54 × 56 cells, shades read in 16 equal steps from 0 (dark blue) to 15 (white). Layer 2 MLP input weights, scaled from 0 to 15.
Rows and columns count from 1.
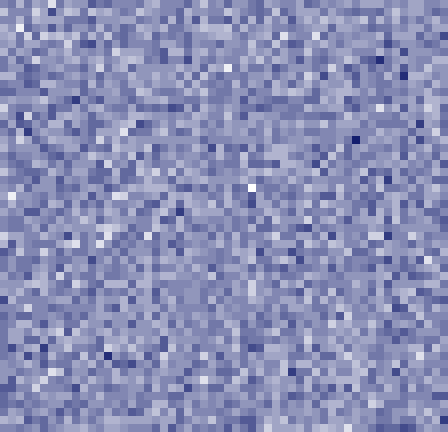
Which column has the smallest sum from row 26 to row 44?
49
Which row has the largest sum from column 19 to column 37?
22
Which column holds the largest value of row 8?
5
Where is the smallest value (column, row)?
45, 18
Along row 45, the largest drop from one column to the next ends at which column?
14
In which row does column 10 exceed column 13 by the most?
36
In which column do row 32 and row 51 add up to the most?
48
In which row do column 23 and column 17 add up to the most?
16
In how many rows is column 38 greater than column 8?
20
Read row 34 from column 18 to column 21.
5 9 5 7
